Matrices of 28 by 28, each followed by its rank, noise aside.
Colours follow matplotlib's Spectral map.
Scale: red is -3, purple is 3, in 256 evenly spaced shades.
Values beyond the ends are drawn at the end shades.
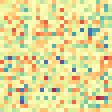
five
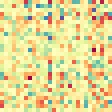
five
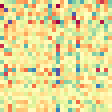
five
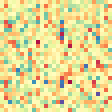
six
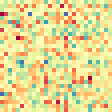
seven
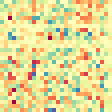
six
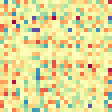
seven
